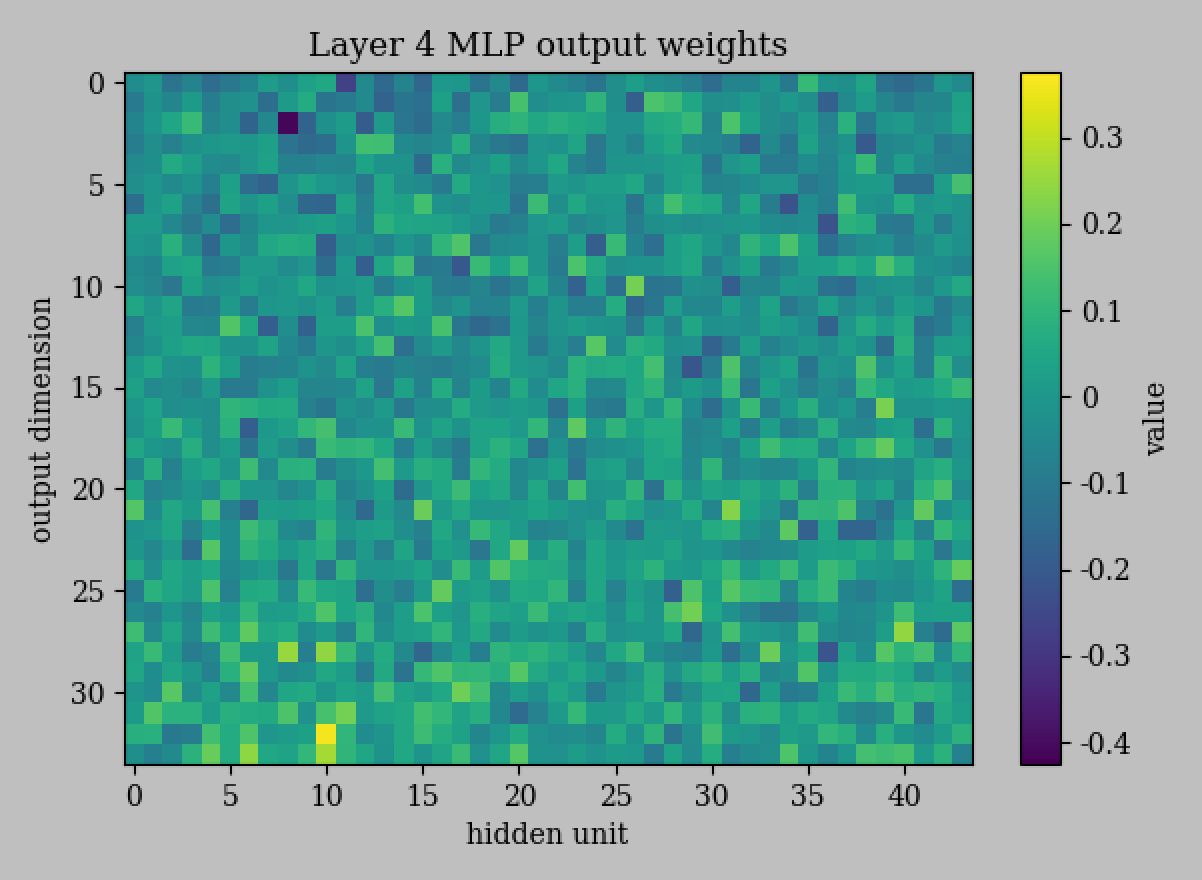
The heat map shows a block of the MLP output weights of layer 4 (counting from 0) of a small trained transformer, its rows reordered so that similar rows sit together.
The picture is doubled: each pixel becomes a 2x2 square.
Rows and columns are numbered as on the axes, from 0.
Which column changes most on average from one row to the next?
10
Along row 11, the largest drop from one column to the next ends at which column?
26
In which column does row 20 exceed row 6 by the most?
34
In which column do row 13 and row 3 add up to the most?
13
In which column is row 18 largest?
39
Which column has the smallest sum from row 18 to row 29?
14
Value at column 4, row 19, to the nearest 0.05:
0.05
